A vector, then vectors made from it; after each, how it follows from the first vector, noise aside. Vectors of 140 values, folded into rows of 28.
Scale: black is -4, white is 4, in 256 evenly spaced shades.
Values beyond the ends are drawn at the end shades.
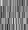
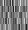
reversed, negated.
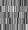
reversed.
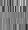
reversed, negated, partly zeroed.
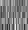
copied.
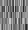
reversed, negated.
